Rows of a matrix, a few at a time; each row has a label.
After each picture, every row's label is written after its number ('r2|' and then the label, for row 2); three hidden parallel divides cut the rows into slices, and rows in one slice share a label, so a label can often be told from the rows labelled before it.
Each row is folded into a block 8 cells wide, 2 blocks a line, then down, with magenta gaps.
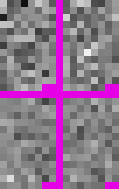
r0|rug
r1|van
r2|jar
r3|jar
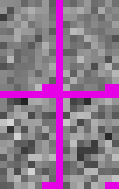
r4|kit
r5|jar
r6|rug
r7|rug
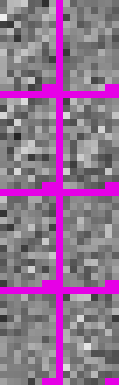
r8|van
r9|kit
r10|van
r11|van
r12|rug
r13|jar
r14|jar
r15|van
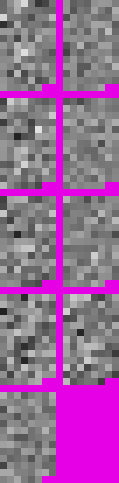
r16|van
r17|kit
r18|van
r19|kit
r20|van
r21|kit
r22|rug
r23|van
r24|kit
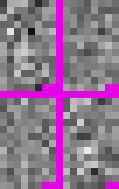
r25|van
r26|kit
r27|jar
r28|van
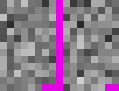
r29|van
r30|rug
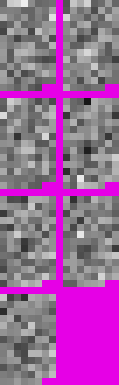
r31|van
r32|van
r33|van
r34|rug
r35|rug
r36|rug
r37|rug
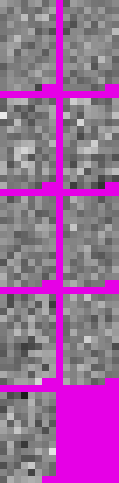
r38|kit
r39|jar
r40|van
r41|van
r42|jar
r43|jar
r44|rug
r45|jar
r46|rug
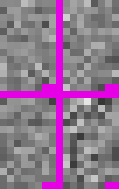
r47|jar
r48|jar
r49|jar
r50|van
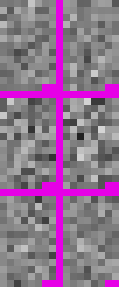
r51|kit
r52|kit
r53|van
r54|van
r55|jar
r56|jar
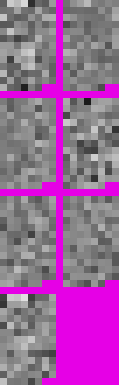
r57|van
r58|jar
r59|kit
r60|rug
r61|jar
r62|jar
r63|van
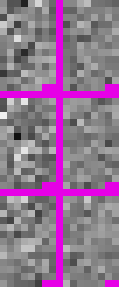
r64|rug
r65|jar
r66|van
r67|jar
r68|van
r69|jar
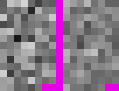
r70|van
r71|jar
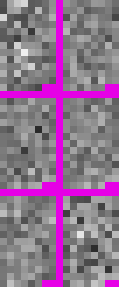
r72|van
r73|kit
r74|kit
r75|kit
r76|jar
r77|rug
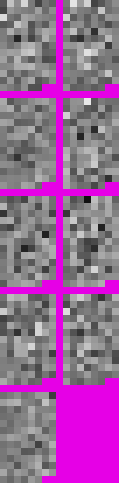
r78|van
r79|van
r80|kit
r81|van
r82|rug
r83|rug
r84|van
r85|van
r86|kit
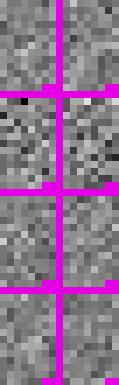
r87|jar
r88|jar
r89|rug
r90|van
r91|jar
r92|kit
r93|jar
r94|kit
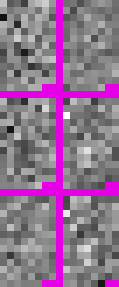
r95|rug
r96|kit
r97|rug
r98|van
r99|jar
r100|van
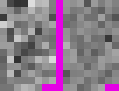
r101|rug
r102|kit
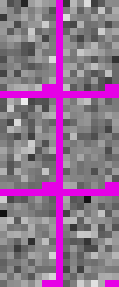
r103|rug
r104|van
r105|van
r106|jar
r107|rug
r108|rug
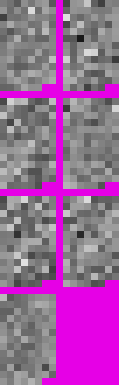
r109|kit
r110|van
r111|van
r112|jar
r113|van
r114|van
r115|kit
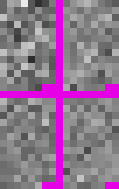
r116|van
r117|jar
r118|kit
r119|kit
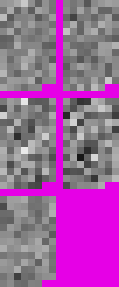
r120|jar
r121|kit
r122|van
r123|rug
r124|jar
